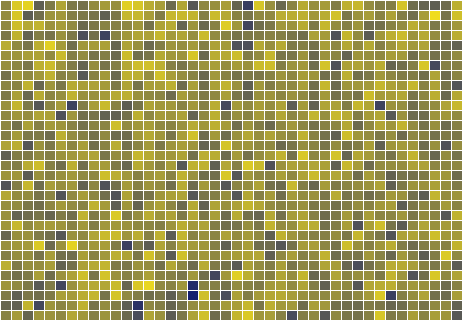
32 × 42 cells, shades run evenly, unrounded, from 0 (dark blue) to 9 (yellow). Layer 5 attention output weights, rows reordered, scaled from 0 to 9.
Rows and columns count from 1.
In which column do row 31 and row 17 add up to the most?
23
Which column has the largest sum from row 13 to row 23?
28
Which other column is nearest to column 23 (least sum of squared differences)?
41
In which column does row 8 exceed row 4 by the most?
10
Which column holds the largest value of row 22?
11
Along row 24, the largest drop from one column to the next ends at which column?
16
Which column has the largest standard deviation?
18
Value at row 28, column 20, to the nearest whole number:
2
